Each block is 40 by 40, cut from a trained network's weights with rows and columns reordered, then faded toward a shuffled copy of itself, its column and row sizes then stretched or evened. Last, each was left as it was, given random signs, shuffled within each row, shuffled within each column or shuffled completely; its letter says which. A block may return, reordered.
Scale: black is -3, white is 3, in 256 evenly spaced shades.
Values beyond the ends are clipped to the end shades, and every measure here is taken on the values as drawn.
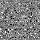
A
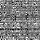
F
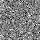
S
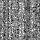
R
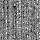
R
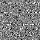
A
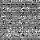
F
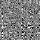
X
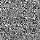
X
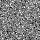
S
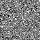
S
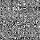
X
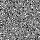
S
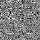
X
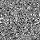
A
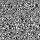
A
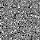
X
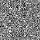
X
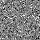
S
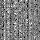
R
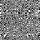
F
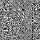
X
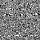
A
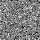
S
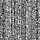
R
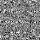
X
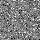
S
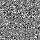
A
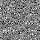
A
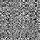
F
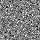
S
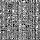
F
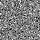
S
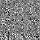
X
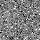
S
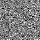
A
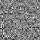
F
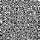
F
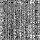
F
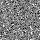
S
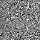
X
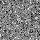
S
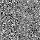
R
